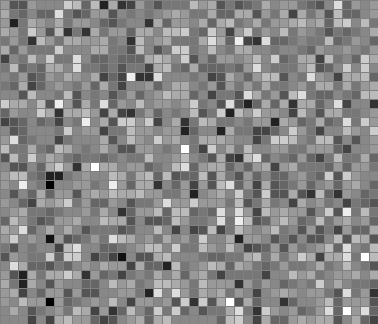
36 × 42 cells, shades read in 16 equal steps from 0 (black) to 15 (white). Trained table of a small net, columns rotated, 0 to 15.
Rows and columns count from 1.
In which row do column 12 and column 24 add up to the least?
9
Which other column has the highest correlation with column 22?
38
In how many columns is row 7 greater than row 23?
18
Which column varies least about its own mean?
40
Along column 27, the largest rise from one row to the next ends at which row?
35
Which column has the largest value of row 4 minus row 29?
14
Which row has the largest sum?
16
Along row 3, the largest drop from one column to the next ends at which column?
2
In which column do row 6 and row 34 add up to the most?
21
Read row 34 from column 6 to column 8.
0 9 6
